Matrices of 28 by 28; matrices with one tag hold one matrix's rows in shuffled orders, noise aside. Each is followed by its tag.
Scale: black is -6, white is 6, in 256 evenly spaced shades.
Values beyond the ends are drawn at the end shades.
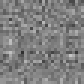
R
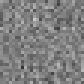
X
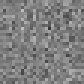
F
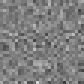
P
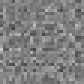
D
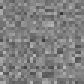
D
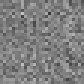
F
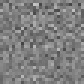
X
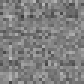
R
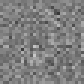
X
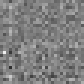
R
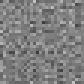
D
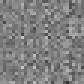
F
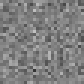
P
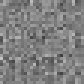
D
